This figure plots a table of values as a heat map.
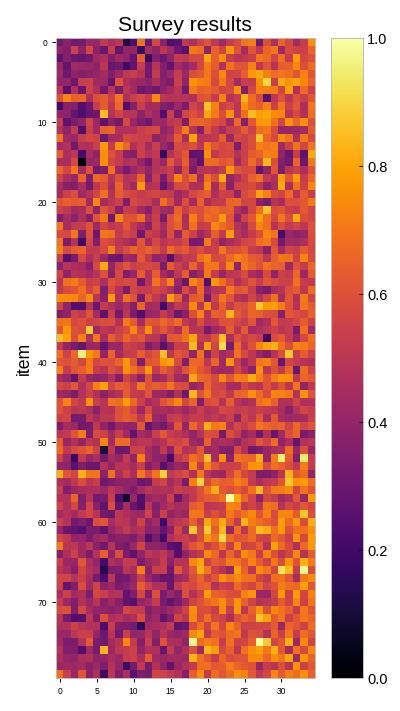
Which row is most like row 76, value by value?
9
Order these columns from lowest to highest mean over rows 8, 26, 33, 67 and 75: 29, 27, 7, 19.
7, 19, 29, 27
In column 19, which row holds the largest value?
55
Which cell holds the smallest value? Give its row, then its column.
15, 3
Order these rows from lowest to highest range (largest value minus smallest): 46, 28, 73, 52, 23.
46, 23, 28, 73, 52
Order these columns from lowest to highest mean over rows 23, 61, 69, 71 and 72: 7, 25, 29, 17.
7, 17, 25, 29
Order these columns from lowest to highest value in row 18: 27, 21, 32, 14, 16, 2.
14, 2, 21, 27, 16, 32
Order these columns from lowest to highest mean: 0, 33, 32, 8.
8, 0, 32, 33
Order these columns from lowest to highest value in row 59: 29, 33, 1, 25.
1, 29, 25, 33
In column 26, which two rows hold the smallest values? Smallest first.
51, 41
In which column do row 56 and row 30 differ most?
20
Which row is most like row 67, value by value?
63
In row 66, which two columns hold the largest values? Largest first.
33, 30
